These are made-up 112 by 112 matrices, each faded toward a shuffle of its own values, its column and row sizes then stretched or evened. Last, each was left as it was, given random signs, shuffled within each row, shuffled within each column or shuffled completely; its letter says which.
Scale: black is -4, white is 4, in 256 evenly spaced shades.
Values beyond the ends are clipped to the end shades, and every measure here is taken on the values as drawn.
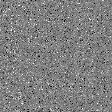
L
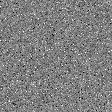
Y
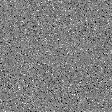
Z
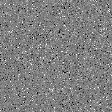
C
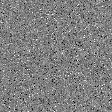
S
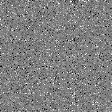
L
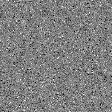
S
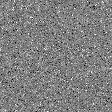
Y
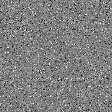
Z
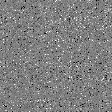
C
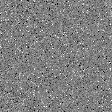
S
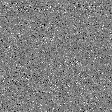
Z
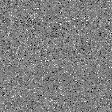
C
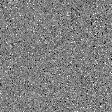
S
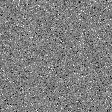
Y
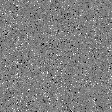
S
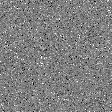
Z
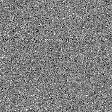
Z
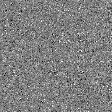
L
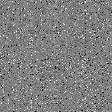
C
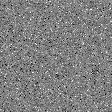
Y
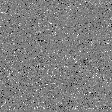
Z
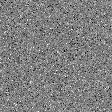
Y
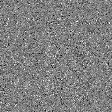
L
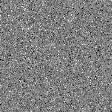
S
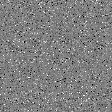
Z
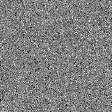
S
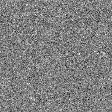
Z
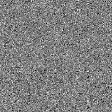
C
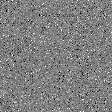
S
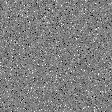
Y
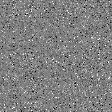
L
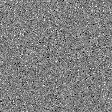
S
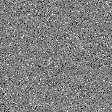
Z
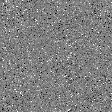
S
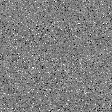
Z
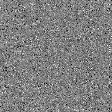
L
